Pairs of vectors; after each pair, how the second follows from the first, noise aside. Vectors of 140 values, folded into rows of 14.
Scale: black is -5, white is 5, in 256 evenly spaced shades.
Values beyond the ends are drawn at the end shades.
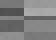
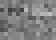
partly zeroed.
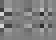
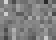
wrapped around, partly zeroed.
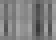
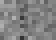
wrapped around, partly zeroed.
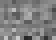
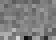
partly zeroed.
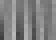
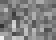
sign-scrambled.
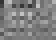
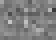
wrapped around, partly zeroed.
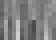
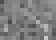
partly zeroed.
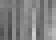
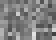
sign-scrambled.
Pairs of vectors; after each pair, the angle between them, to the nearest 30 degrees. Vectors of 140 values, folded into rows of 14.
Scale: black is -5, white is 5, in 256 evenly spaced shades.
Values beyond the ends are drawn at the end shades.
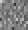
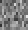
120 degrees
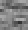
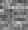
150 degrees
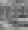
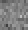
120 degrees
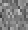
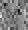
150 degrees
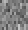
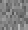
30 degrees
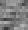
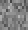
90 degrees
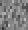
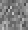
120 degrees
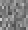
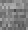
60 degrees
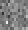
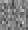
120 degrees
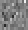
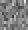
30 degrees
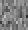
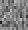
30 degrees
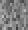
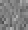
120 degrees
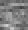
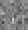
90 degrees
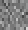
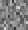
90 degrees
